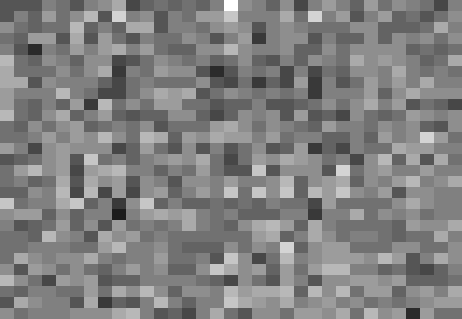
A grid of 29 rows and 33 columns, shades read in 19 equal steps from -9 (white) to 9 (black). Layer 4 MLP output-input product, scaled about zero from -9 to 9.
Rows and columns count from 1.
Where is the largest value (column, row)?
9, 20
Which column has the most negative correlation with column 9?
1
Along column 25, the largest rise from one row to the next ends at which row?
19
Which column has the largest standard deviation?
17
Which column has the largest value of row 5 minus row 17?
30
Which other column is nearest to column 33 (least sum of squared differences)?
18
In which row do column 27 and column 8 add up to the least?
10
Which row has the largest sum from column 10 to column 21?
8
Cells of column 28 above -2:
21
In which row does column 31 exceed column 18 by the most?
25
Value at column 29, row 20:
0
